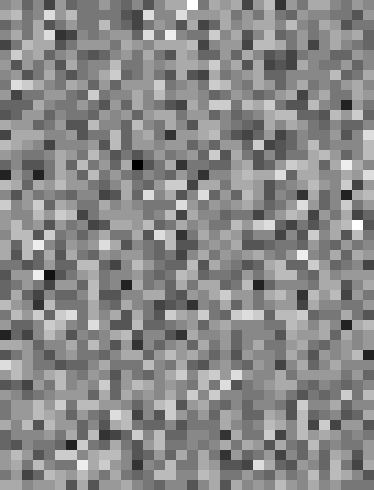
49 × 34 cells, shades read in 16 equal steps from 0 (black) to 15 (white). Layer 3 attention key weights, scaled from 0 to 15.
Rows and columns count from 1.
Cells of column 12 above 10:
3
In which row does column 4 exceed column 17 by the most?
25
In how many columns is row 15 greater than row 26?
16
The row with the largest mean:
32
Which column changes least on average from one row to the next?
30
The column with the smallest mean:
13
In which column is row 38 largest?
22
